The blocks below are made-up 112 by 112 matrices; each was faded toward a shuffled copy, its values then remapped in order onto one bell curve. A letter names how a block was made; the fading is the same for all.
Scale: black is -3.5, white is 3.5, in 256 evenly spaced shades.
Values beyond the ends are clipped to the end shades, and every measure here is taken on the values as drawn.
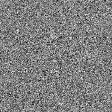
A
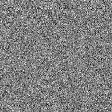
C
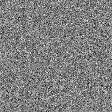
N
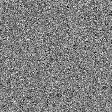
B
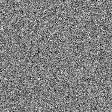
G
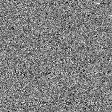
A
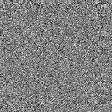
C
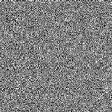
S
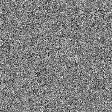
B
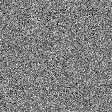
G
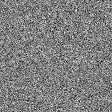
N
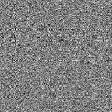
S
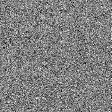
B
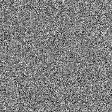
B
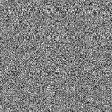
S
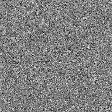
A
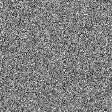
B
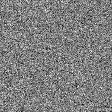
G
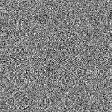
S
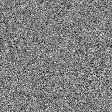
N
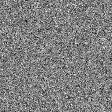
A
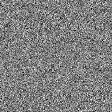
C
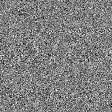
N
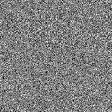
C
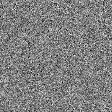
G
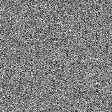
B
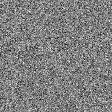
N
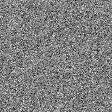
B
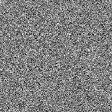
C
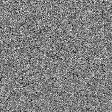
A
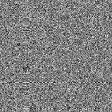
S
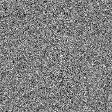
B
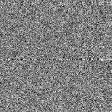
C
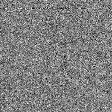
N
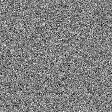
A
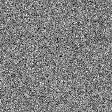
G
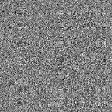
S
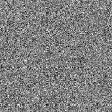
C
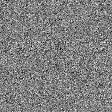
N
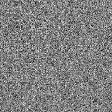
C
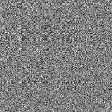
S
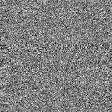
C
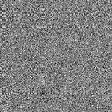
S
